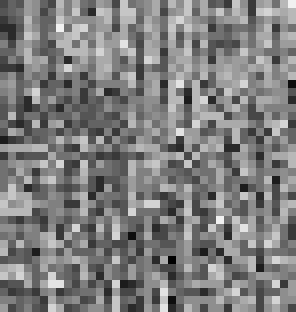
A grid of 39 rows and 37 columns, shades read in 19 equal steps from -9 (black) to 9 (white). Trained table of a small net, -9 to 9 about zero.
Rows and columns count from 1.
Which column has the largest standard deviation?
22
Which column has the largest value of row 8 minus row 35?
13
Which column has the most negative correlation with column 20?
15
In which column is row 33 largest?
35
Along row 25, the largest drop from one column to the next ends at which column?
12
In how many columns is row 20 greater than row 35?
13
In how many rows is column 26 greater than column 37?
15
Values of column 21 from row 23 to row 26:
1 4 -5 -2
